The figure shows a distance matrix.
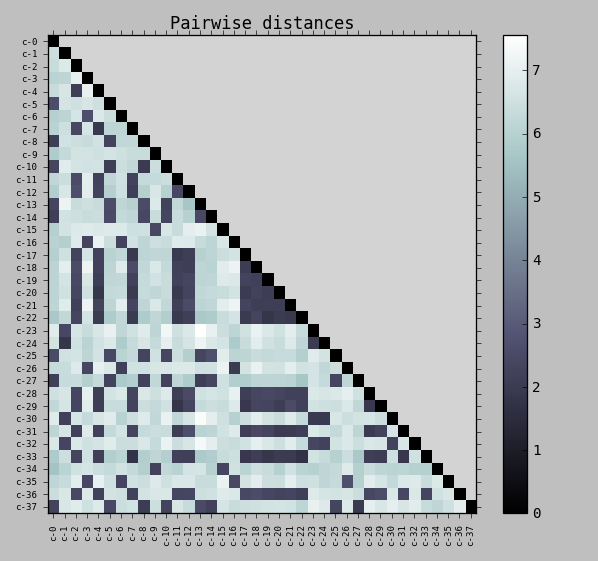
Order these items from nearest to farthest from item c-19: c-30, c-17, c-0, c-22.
c-22, c-17, c-0, c-30
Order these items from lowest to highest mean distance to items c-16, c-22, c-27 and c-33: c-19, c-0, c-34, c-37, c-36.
c-19, c-36, c-0, c-37, c-34
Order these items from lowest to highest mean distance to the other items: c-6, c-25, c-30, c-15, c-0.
c-0, c-25, c-6, c-30, c-15
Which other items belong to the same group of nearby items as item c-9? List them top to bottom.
c-15, c-34
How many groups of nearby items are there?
5
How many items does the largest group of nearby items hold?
16
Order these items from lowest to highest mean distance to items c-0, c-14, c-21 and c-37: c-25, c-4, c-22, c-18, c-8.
c-8, c-25, c-22, c-18, c-4
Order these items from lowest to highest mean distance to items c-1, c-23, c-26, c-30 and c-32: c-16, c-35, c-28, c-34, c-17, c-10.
c-16, c-35, c-34, c-17, c-28, c-10
